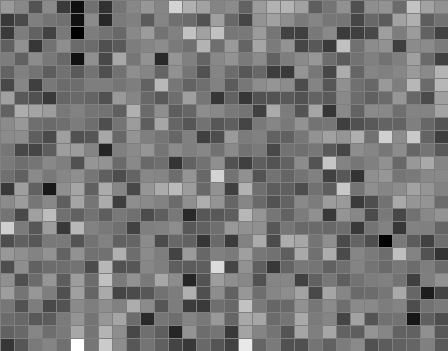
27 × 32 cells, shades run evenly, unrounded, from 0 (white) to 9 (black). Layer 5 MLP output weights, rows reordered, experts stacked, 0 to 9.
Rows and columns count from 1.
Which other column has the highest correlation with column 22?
24
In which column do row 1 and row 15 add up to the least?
13
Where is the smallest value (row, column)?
27, 6
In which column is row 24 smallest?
18
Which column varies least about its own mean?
7
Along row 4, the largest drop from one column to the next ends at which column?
25
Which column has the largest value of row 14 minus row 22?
8
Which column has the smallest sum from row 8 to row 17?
30
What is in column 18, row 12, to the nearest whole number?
5
